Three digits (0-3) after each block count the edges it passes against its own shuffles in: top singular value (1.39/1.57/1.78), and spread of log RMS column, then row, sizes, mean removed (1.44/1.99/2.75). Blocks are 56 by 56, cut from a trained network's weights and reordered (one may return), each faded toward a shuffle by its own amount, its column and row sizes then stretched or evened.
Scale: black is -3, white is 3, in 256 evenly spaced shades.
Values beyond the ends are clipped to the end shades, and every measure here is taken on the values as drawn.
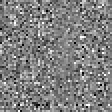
0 2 0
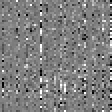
1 3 1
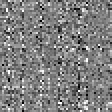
1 3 1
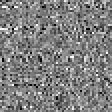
2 0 2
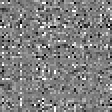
0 2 3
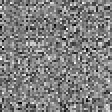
3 1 0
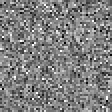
0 0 0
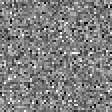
0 0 1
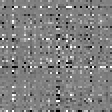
1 3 3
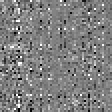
0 3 2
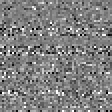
1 0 3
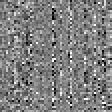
3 3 0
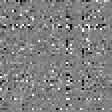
0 2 3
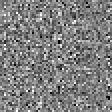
1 2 0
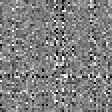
3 3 1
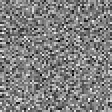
3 0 0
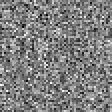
1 0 0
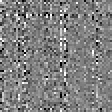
3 3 1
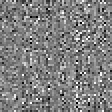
1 3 1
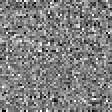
1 0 2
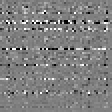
2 1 3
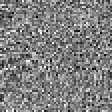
2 0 1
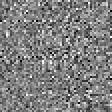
2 1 1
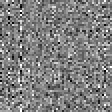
1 2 0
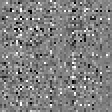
0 3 2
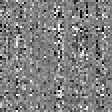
1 3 1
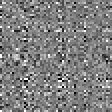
3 2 3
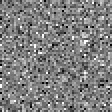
1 1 0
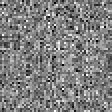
2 1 0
